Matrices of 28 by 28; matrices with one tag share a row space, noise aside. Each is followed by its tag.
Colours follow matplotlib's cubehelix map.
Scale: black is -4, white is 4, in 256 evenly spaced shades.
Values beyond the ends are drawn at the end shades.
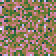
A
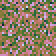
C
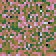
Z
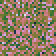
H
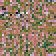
C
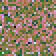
A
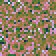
A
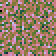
A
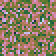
H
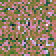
Z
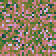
C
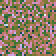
A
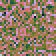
H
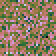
Z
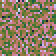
C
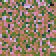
H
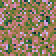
A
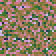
A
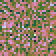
H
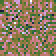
C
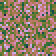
H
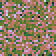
A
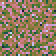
C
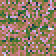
Z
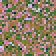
A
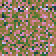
C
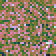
Z
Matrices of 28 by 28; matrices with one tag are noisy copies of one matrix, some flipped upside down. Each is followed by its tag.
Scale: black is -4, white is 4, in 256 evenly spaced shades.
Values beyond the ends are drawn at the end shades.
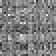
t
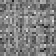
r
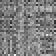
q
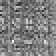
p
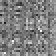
p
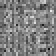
r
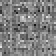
t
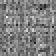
r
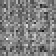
r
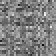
p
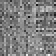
q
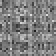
t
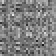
p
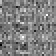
t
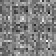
t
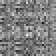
p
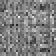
r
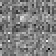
t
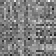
q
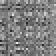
p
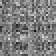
t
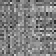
q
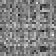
r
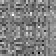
p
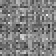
t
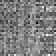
q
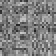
t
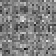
t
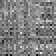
q
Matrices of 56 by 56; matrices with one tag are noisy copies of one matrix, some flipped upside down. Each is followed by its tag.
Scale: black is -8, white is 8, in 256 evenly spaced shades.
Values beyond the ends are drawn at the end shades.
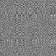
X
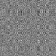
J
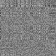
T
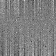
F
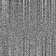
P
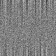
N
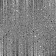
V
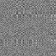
X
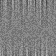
N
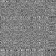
T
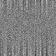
N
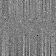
P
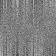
V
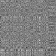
T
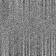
P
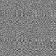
X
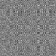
J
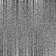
V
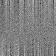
F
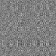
J
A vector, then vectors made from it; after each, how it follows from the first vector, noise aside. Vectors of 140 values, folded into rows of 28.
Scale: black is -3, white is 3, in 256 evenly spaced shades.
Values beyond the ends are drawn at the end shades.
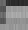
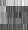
negated.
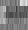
negated, partly zeroed.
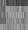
shrunk.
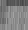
shrunk.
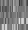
wrapped around, negated, partly zeroed.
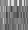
negated, partly zeroed.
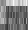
negated.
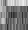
negated.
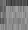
shrunk.
